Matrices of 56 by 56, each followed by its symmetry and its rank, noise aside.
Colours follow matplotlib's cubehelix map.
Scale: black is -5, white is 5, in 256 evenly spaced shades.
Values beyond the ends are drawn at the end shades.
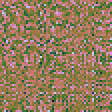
no symmetry, rank six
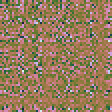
no symmetry, rank six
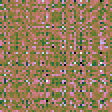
no symmetry, rank four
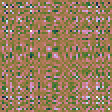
symmetric, rank three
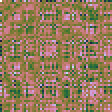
symmetric, rank four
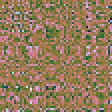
antisymmetric, rank six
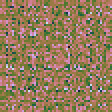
no symmetry, rank six
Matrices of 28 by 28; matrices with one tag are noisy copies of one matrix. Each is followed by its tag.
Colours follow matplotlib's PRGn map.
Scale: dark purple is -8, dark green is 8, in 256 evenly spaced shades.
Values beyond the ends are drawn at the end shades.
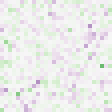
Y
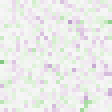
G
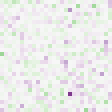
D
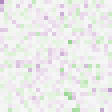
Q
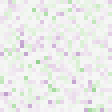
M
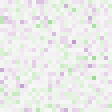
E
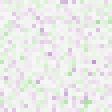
G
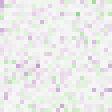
Q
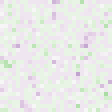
Y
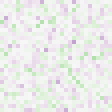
E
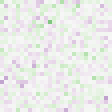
E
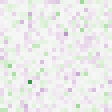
Y
